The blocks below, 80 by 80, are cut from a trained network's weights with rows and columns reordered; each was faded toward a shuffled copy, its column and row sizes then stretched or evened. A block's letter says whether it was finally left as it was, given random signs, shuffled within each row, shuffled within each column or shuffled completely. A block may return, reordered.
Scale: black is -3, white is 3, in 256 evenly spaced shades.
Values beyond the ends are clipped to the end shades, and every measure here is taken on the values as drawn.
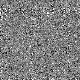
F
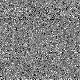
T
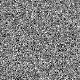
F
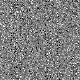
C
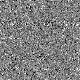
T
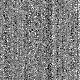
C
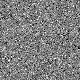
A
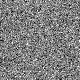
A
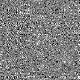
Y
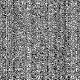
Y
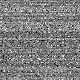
T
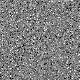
C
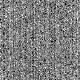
C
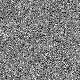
A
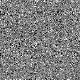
F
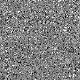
F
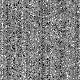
C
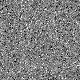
A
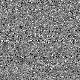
T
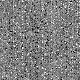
C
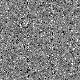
C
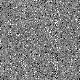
C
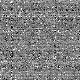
Y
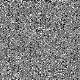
F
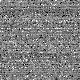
T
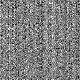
Y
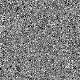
F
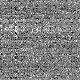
Y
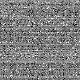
Y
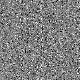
C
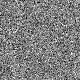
A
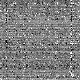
Y
